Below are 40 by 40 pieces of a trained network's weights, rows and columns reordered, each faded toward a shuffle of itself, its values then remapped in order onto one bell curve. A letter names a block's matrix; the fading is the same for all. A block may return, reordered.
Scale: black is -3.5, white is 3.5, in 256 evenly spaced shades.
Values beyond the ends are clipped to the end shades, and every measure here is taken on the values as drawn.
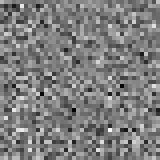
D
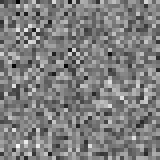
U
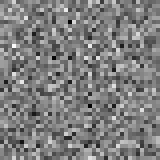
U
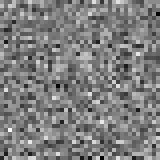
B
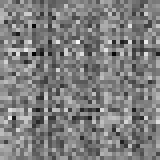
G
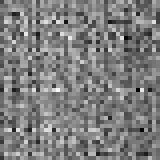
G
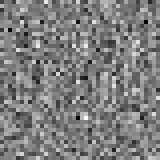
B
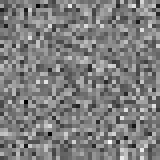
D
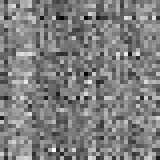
G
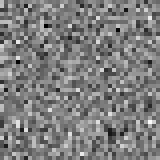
U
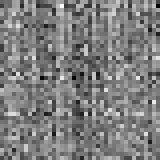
G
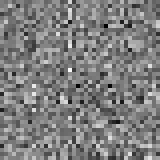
B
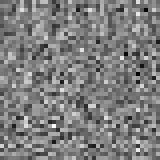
B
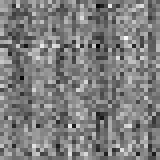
G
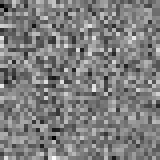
U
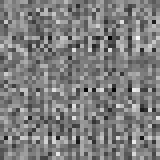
G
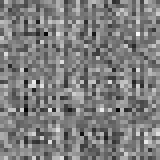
G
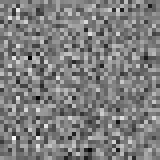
U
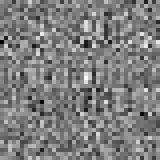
B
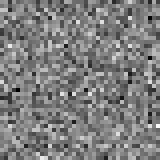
U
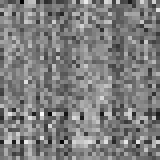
G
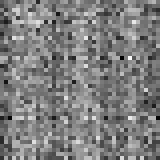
G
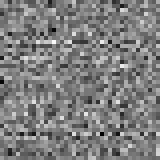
D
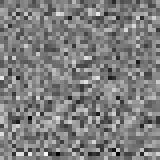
D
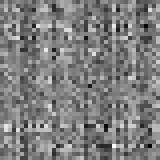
G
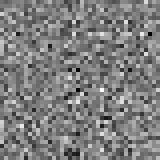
U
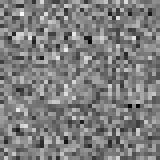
B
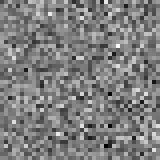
U
